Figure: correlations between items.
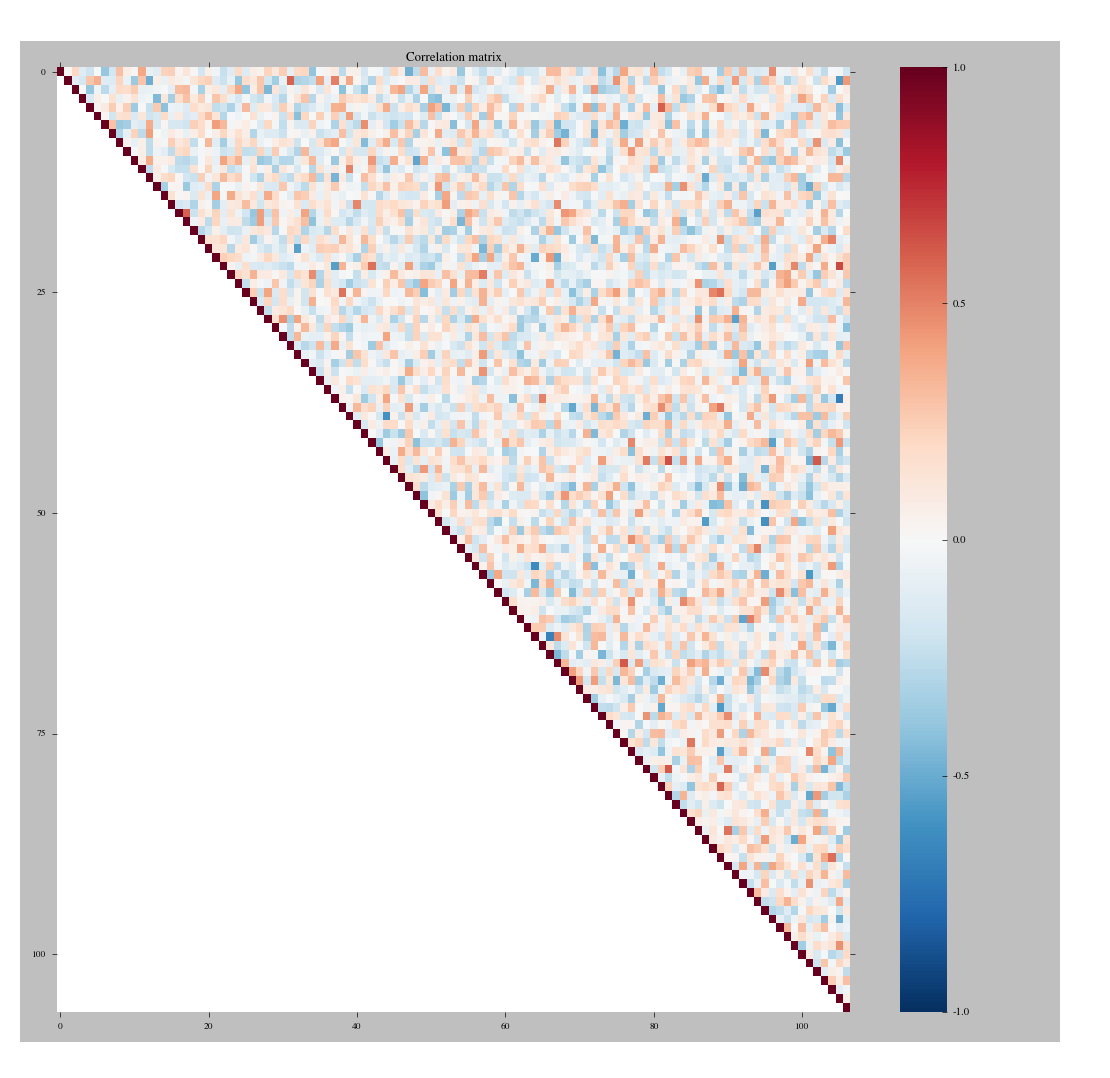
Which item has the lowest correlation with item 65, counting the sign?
104
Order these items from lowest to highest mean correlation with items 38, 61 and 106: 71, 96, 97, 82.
96, 82, 71, 97
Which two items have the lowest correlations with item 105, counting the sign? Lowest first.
37, 1
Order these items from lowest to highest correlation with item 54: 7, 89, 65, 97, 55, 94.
55, 89, 97, 7, 65, 94
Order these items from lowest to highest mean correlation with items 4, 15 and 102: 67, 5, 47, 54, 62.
5, 47, 62, 54, 67
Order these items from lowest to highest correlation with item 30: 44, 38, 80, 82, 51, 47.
47, 80, 38, 51, 82, 44
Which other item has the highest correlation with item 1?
31
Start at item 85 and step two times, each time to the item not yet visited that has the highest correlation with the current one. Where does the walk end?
67
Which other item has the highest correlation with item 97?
59
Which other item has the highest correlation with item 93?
62
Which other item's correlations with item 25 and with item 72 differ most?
89
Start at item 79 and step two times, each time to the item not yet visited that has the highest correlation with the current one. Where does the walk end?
44
